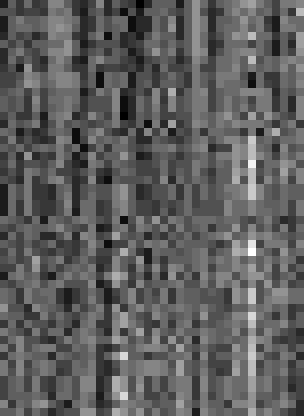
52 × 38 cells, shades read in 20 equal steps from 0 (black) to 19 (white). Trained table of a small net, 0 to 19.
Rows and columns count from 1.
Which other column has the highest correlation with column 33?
22
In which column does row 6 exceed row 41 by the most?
25
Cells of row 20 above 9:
7
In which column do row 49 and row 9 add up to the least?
13
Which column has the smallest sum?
14
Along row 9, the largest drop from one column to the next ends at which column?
5
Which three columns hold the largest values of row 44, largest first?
32, 23, 30
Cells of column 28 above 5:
45
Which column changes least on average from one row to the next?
24
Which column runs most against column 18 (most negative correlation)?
38
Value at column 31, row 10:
6
